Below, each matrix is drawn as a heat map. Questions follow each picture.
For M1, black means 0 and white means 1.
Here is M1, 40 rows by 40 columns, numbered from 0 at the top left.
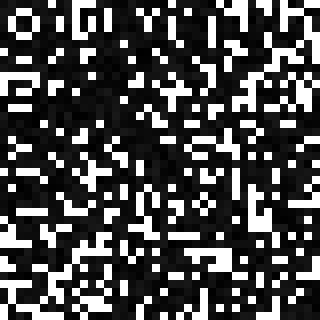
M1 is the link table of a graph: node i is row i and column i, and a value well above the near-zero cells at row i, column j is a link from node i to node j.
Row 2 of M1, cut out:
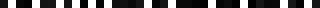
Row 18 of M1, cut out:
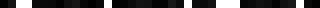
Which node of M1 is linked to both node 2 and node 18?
node 13
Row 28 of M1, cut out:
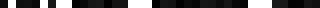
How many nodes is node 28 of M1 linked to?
10
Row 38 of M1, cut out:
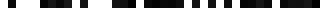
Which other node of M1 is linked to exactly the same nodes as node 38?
node 21
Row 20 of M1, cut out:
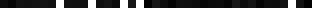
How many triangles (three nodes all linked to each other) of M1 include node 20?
4
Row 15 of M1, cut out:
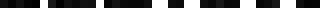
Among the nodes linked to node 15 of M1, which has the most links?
node 31
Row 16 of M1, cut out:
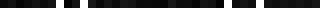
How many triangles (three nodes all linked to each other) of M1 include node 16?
3
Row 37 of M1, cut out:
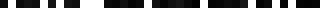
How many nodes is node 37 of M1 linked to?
11
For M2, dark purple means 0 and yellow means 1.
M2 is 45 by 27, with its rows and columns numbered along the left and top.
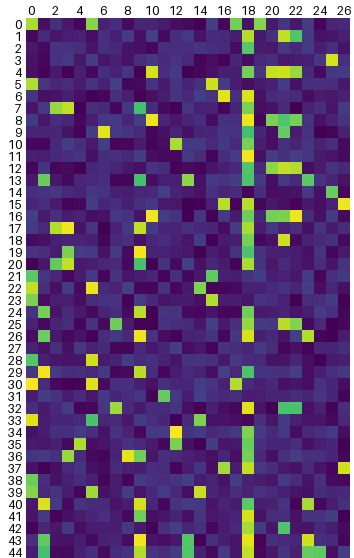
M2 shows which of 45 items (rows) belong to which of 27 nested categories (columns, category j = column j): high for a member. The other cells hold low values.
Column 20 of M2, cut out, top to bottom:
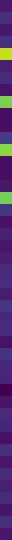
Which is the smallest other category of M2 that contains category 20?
22
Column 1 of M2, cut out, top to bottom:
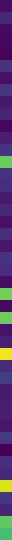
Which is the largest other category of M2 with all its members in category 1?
23
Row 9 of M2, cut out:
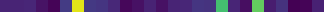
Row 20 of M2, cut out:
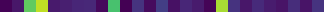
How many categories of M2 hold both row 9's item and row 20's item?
1
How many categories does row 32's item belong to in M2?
4
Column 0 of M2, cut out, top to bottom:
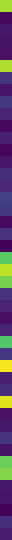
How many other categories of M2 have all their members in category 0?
5
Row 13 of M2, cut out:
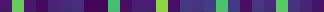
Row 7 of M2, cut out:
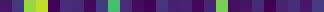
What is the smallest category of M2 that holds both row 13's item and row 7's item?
9
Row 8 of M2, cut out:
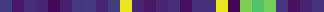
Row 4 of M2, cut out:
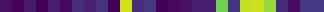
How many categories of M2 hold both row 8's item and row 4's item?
5
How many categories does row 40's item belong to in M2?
4
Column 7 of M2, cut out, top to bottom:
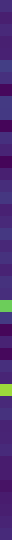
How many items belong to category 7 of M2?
2
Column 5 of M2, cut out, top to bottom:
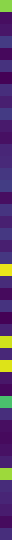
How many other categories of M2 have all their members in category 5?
3
